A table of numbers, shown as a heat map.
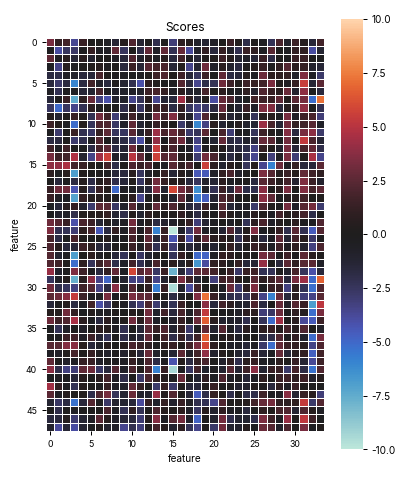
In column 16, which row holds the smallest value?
10
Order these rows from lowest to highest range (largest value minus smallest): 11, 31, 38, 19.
11, 38, 19, 31
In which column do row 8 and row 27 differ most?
1
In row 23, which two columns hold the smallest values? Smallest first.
15, 13
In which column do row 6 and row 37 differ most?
27
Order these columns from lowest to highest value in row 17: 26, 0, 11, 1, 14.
11, 1, 0, 14, 26
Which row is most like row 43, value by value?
13
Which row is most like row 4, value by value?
6
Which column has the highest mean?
31
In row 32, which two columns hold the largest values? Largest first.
33, 19
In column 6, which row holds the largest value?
14
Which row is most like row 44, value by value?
5
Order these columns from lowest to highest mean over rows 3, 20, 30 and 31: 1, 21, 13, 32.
32, 1, 13, 21
